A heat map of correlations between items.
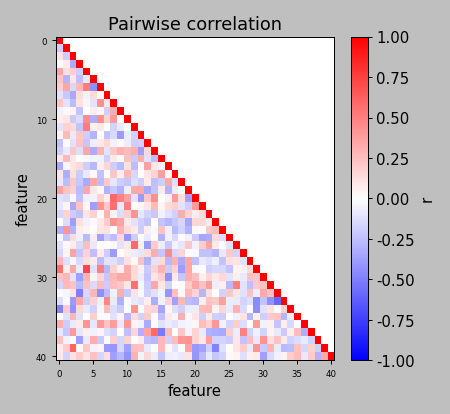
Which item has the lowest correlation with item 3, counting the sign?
32
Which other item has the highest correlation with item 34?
11
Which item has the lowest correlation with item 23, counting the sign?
39
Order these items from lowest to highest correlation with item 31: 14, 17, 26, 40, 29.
40, 17, 29, 14, 26
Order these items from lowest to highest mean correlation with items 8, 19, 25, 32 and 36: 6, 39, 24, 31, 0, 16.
16, 24, 39, 6, 31, 0
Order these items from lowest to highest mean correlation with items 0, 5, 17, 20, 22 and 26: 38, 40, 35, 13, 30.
13, 40, 35, 30, 38
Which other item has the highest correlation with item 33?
7
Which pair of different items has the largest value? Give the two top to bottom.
4, 29
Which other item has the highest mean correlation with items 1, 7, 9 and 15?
24
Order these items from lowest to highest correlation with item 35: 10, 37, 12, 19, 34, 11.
10, 12, 34, 19, 11, 37
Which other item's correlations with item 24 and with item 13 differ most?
37
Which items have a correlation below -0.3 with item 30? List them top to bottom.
3, 16, 40
